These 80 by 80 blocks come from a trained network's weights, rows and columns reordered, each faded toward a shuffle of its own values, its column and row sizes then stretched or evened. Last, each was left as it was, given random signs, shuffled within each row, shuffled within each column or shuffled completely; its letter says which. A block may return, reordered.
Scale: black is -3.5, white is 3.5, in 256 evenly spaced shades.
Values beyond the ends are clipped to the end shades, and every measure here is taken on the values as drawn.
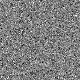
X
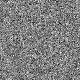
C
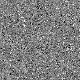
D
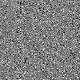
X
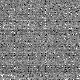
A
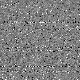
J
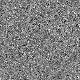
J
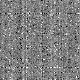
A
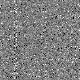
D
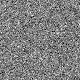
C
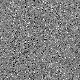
X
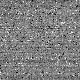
J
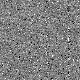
X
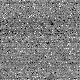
J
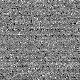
J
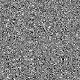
A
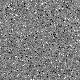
C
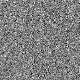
D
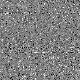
D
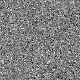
X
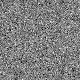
C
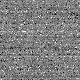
J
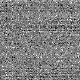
A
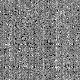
A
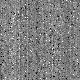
X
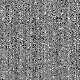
A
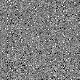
D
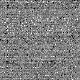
A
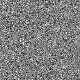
X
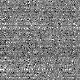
A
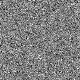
J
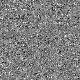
J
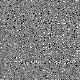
D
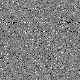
J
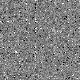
D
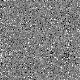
D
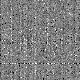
A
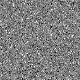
X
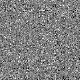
A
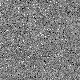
C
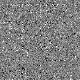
D
